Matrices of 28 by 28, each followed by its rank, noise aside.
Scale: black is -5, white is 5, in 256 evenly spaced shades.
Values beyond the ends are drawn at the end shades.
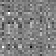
three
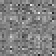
three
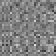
three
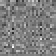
five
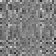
three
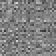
four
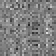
four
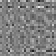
three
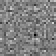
six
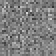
six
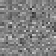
six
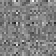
three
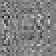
three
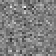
five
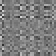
two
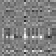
two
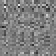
three
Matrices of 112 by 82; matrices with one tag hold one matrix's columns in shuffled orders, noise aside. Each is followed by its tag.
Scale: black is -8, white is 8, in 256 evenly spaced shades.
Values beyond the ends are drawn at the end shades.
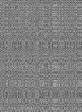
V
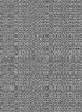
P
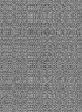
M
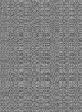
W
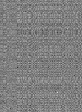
M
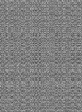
W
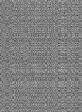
W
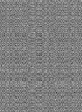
W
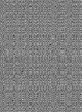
P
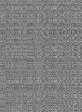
M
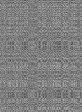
V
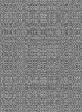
M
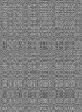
V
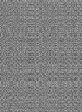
W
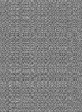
W
